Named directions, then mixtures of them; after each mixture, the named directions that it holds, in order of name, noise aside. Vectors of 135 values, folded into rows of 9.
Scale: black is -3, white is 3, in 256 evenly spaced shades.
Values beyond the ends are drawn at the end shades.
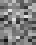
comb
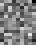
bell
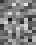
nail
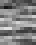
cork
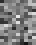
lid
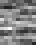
cork.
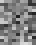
lid.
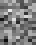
comb.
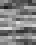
cork.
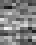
cork, nail.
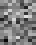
comb.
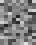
bell, lid.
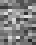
comb, cork.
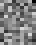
bell.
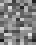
bell.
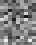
comb.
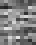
comb, cork.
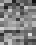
bell, cork.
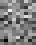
comb.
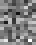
comb, nail.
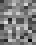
comb, nail.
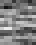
cork.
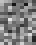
bell, nail.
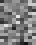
lid.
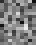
bell, nail.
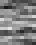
cork.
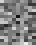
lid.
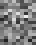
comb.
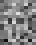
comb, nail.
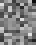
bell.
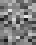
comb.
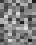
bell, nail.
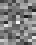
comb, lid.
